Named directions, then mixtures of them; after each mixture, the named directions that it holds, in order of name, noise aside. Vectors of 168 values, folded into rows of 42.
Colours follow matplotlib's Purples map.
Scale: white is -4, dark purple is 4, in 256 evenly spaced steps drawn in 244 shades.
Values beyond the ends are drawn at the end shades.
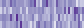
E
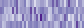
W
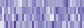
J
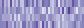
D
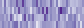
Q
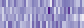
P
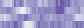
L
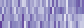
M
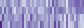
M.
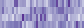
L, W.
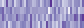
P.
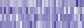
E.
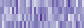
W.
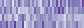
D, L, M.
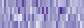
Q.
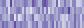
D, E, Q.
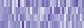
D, M, W.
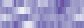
L.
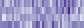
D, L, P.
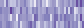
E.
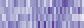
L, P.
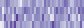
J.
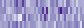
Q, W.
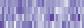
J, L.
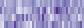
J, L.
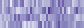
D, L.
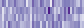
P.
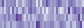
E, Q.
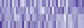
D, M.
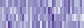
P.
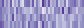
D, M.
